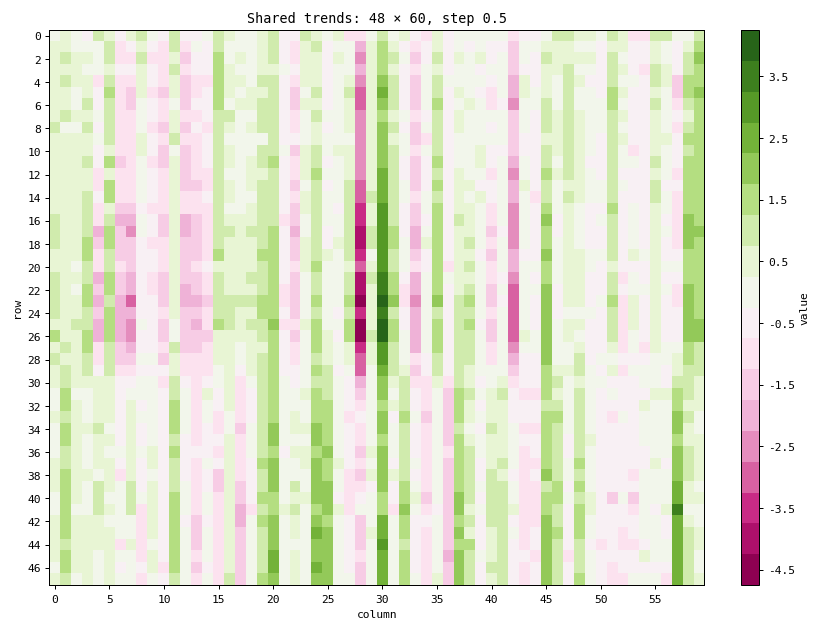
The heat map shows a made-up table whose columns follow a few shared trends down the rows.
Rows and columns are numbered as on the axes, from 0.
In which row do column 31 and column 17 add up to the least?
41
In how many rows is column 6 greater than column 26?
1
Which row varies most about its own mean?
23
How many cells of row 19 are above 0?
29
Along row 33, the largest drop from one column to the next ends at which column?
31
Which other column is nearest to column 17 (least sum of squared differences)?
43
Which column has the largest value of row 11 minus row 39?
15
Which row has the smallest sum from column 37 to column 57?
17
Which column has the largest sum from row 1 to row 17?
30
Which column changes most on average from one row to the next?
28
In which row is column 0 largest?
26
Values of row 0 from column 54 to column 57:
-1 1 1 0
